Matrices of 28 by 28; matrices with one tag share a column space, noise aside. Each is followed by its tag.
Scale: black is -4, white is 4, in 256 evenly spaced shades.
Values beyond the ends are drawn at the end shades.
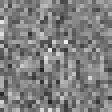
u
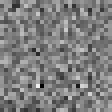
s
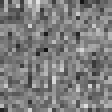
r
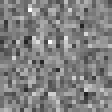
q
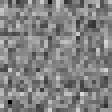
q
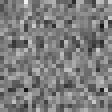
q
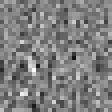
u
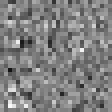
q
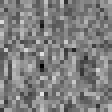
u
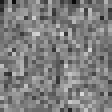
r
